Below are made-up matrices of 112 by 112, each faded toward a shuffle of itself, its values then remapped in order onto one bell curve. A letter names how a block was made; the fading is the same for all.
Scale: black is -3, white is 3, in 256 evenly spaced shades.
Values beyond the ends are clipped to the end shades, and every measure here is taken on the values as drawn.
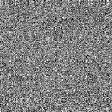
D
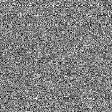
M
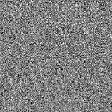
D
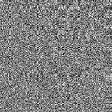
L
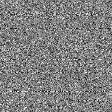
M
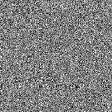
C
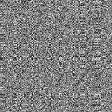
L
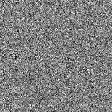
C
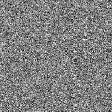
C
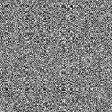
L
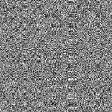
L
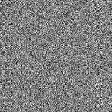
D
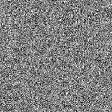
C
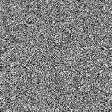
C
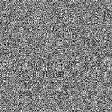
D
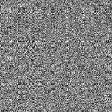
L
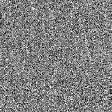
C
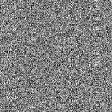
D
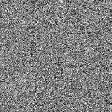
C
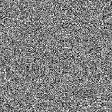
C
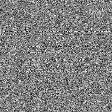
M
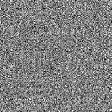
D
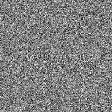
C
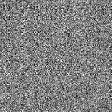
D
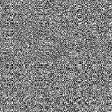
L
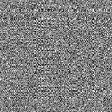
L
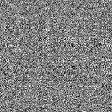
D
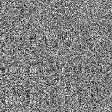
C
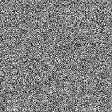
D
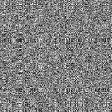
L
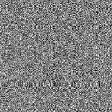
L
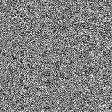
C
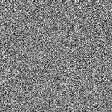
C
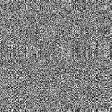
L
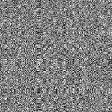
L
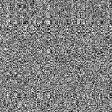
L
